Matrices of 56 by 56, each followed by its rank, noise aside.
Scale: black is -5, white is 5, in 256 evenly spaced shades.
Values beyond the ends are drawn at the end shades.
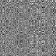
six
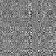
six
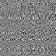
six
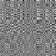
three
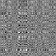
three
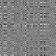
two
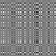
one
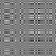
one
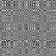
two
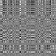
two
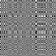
one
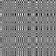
one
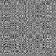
four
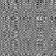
three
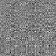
six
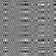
one
